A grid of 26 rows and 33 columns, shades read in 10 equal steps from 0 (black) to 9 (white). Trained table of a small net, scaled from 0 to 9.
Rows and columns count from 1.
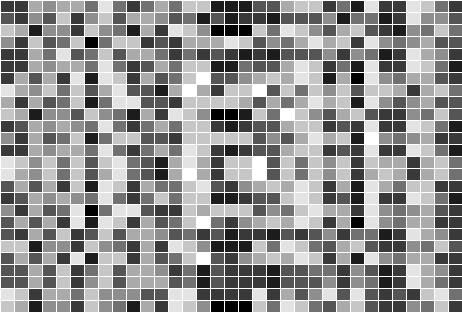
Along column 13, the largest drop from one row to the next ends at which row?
4
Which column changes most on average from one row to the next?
10
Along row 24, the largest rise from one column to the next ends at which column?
30
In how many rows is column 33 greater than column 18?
8
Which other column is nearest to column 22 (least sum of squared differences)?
15
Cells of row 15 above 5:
20
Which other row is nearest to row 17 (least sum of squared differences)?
11
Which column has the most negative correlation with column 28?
5
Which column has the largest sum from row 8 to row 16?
14
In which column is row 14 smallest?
12
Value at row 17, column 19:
3
